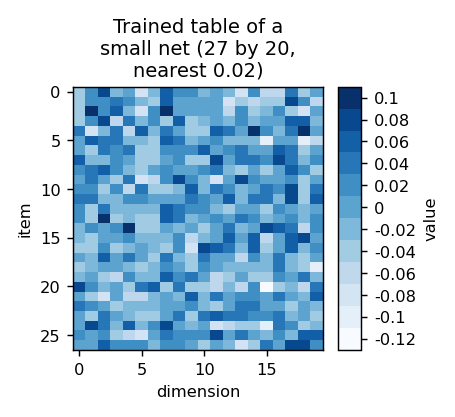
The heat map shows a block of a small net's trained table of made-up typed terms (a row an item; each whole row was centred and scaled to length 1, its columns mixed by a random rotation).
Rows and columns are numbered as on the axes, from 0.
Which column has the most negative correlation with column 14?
1
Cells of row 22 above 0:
5
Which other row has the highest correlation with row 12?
13
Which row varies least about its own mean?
22
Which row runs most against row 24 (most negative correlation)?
4
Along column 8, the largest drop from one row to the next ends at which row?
10
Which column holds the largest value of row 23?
11
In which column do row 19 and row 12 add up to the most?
7
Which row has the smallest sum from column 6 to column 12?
20
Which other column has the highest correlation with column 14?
12
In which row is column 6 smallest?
9
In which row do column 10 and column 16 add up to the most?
6
